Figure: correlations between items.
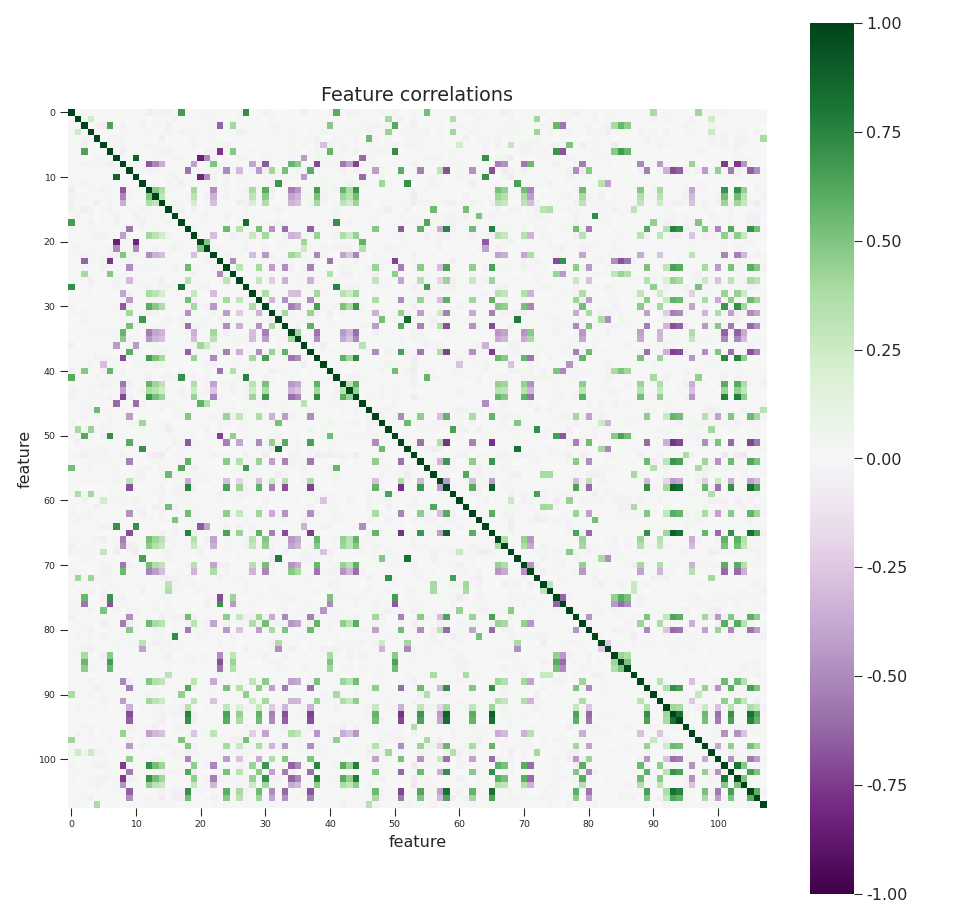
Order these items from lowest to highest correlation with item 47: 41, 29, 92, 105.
41, 92, 29, 105
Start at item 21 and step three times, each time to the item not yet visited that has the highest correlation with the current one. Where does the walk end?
36
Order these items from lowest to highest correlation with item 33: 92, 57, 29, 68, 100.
29, 92, 68, 57, 100
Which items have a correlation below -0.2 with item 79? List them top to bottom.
8, 22, 34, 35, 71, 96
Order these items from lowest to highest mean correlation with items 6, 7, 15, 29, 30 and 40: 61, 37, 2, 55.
37, 55, 61, 2
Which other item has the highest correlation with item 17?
27
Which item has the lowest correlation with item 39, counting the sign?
77
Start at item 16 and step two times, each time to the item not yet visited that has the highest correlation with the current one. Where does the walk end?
63
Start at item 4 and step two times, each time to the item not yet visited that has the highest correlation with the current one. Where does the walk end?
107
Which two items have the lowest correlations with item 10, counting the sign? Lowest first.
20, 45
